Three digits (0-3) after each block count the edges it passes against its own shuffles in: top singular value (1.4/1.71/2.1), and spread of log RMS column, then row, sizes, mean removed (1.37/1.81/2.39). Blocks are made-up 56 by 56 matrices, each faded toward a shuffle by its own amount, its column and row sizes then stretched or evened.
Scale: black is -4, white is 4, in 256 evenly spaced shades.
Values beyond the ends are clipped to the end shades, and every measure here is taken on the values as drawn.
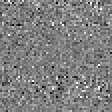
0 0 2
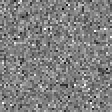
1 0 1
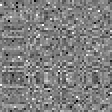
3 0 0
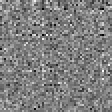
2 1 2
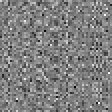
3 2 0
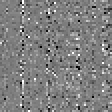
2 3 0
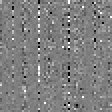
3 3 1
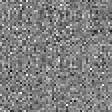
3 1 0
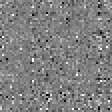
1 2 2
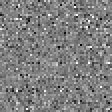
0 1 2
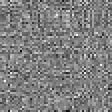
3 1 2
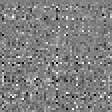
2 2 3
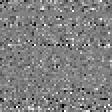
0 0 3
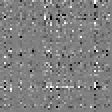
2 3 3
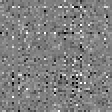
1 3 2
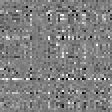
3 2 3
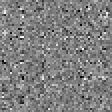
2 2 2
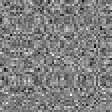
3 0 1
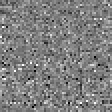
1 1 2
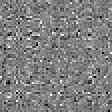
3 1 2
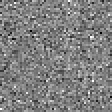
0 1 1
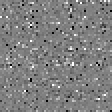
0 1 2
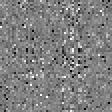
2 2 0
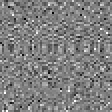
3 0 0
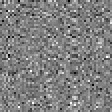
3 1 1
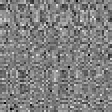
3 0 1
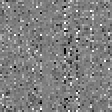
0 3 0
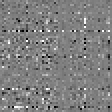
1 3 3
